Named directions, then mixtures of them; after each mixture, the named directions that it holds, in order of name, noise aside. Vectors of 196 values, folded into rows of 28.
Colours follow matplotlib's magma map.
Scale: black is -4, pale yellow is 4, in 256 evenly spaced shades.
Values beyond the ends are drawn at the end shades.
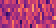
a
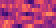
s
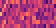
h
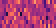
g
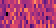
a, g.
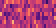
a, h.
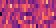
a, h, s.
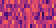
a, h.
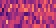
a, h, s.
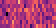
a, g.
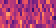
a.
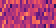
h.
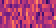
a, h.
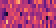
g, s.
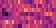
a, g, s.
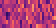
a.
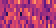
g.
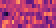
g, h, s.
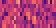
g, h.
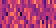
g.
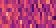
a.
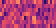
g, h.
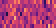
g.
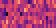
g, s.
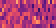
a, g, h.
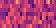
a, g, s.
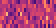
g.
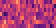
h, s.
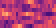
s.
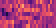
a, s.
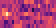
a, s.
